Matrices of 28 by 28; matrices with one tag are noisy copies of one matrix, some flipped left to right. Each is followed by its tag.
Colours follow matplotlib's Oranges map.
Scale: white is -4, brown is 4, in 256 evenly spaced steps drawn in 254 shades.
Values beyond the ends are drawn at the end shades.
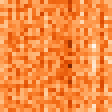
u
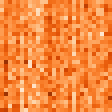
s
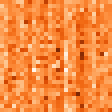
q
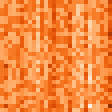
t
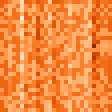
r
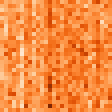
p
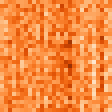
u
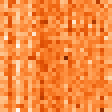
u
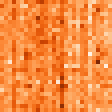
p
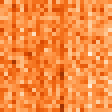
p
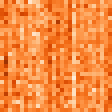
s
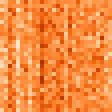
u
